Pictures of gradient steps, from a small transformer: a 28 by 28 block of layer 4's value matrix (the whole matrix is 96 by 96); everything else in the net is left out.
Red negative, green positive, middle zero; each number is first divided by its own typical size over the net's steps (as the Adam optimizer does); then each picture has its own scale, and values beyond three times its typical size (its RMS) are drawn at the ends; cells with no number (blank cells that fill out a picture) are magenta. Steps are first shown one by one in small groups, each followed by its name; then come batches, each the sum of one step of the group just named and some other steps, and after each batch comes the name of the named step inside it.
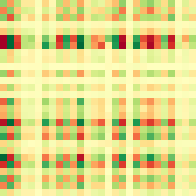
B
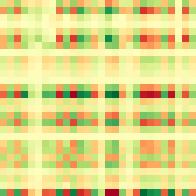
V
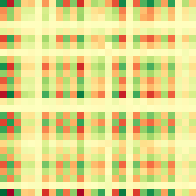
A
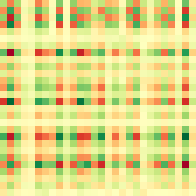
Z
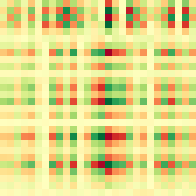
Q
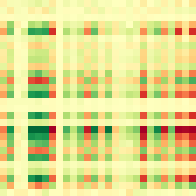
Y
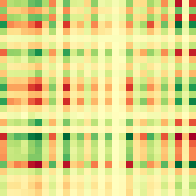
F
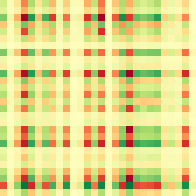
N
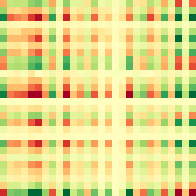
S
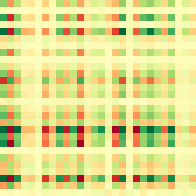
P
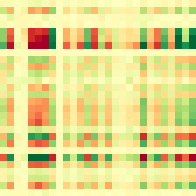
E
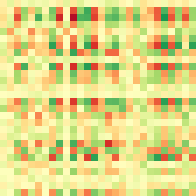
E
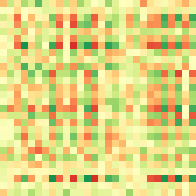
S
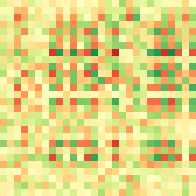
N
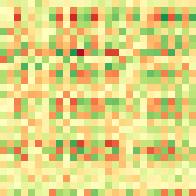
S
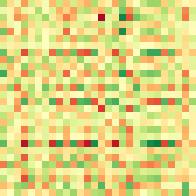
N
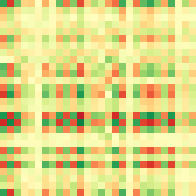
A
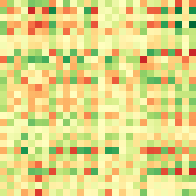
F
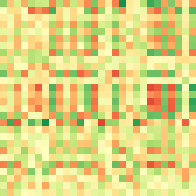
A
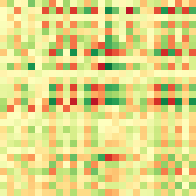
Q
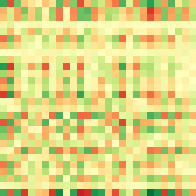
A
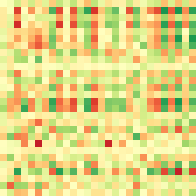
E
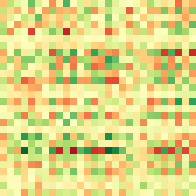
F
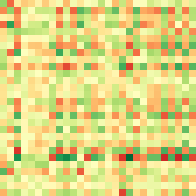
Z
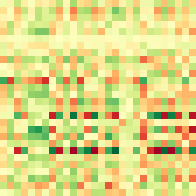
Y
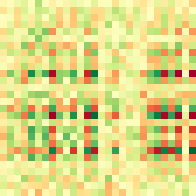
Y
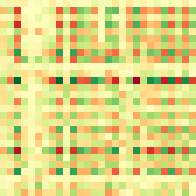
V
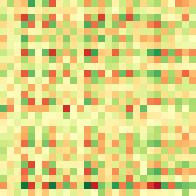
N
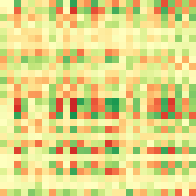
S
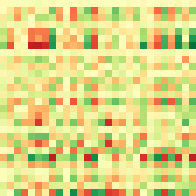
E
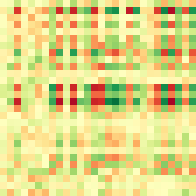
Q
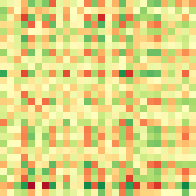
N
